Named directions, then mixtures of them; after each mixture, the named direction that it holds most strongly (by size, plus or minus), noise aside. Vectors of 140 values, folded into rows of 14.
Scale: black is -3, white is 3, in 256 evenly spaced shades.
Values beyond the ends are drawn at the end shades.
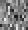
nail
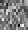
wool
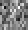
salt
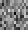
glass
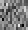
wool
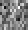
salt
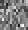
wool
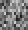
glass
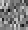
wool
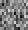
glass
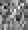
salt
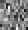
nail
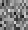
glass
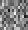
glass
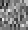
wool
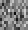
glass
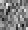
wool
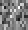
salt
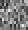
wool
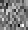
wool
